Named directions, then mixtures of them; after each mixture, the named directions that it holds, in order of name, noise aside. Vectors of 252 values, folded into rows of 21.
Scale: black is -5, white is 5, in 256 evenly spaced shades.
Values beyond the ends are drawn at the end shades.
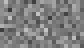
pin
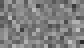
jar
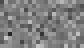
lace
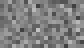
jar, lace.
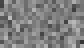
jar, lace.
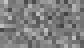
pin.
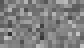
lace, pin.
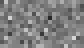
lace, pin.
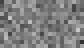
jar, lace.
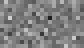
lace, pin.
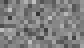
pin.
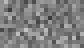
pin.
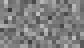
pin.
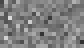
jar, lace, pin.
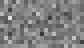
jar, lace, pin.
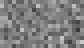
jar.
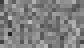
jar, lace.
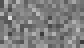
jar, lace, pin.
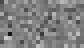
lace.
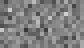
pin.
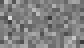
jar, lace, pin.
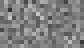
jar, pin.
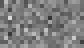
jar, lace, pin.
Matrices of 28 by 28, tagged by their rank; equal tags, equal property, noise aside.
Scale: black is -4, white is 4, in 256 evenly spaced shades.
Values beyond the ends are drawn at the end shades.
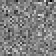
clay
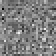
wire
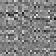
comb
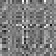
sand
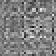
sand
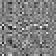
comb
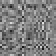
sand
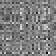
sand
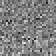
clay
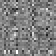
sand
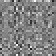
comb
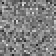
clay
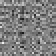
wire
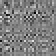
sand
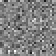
wire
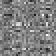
comb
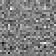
wire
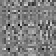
comb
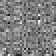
comb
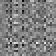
sand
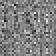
wire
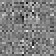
sand
